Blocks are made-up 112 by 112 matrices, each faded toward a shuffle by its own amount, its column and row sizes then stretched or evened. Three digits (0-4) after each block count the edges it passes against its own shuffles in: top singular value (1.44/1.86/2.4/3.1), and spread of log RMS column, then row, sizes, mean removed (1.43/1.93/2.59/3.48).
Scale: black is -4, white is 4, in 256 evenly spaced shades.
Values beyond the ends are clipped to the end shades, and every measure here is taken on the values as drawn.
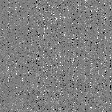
0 3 0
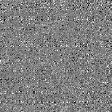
2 2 3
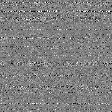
1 0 4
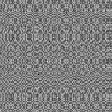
4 2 3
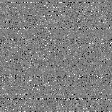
2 0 3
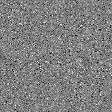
0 0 1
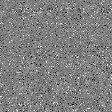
1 1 2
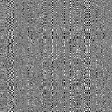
4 4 1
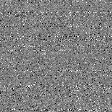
0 0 3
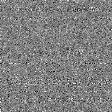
1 1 3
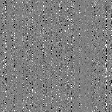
1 4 0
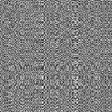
4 4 2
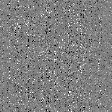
0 3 0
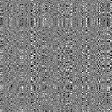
4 4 2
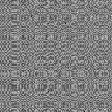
4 2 2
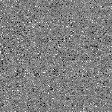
1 1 2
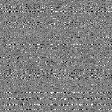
3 1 4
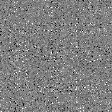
1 2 2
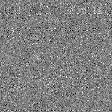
2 0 2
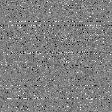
2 1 3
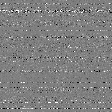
1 0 4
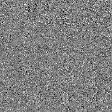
0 2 2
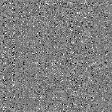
1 3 2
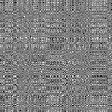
4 2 3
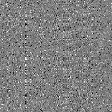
3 2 0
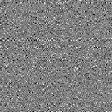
3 0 2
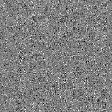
2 2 0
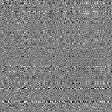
4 0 4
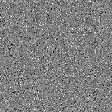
2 0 0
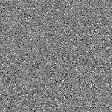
2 0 0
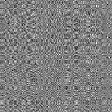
4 3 0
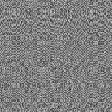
4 1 0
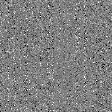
0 3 0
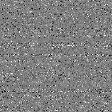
1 1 3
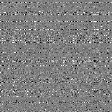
3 1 4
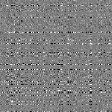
3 3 4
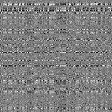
4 0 4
